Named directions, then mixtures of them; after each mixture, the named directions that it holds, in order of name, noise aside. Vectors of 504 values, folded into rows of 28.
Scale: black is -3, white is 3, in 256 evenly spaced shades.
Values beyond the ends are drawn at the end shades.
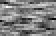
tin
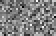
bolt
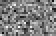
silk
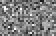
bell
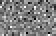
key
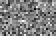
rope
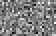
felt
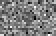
key, silk.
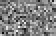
silk.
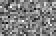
rope, silk.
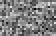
felt, rope, tin.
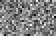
bolt.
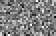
bolt, rope.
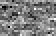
bell, key, tin.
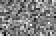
bolt, rope.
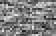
felt, tin.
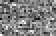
rope, silk, tin.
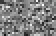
bolt, tin.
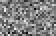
bell, rope.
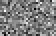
bell, bolt, rope.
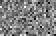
felt, key.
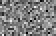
bell, key, rope.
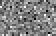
key.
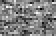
bell, silk, tin.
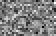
bolt, felt, silk.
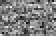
silk, tin.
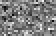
bell, bolt, tin.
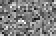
rope, silk.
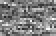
silk, tin.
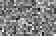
bolt, felt, rope.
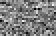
rope, tin.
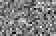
felt, rope.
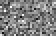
rope, silk.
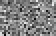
bolt, key, rope.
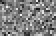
bolt, tin.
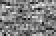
bolt, rope, tin.
